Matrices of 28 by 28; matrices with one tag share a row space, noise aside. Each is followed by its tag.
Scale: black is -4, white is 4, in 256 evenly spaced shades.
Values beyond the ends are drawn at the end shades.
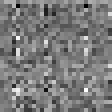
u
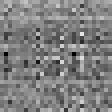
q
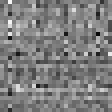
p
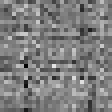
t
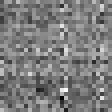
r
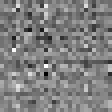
u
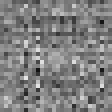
t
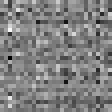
p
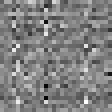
u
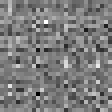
p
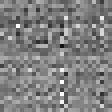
r
